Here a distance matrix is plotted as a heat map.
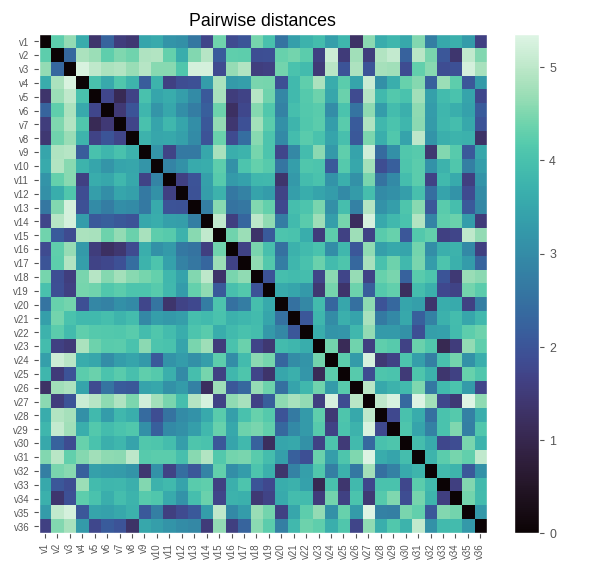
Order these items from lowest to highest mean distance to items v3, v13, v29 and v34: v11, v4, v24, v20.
v20, v11, v24, v4
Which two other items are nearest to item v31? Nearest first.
v22, v21
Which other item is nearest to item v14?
v26
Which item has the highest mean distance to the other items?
v31
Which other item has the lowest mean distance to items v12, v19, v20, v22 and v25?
v30
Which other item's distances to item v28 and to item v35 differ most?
v24
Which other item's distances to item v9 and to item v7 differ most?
v5
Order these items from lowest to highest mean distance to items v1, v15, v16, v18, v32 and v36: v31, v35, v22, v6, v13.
v6, v13, v35, v22, v31
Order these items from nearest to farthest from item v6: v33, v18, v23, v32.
v32, v33, v23, v18
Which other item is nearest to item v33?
v23
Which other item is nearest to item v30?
v19
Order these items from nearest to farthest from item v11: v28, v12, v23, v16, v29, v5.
v12, v28, v29, v16, v5, v23
